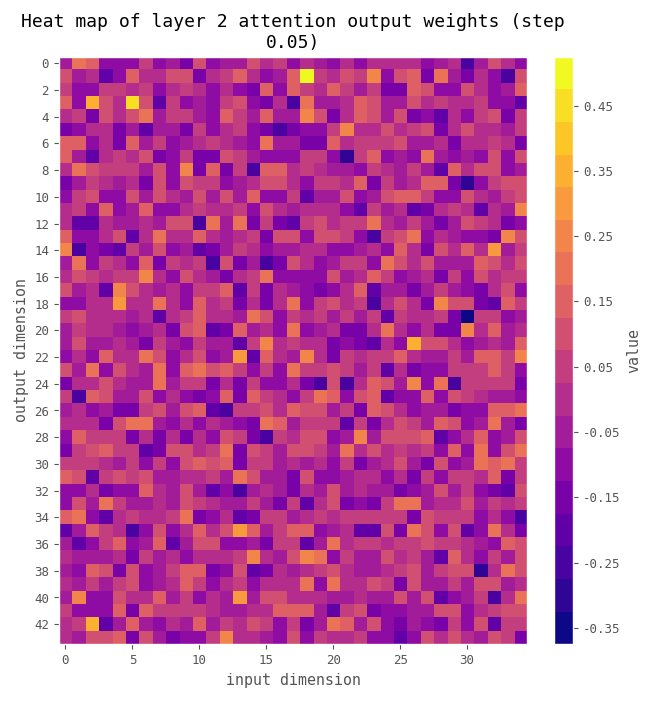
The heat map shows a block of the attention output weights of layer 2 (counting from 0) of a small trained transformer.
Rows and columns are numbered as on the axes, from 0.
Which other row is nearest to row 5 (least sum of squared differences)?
10
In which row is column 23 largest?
1
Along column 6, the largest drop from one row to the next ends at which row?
5
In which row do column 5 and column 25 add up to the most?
3
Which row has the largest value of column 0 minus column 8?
14
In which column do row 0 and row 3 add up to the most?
2
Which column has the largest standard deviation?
18
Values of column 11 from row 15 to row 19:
-0.25 -0.05 0.05 0 0
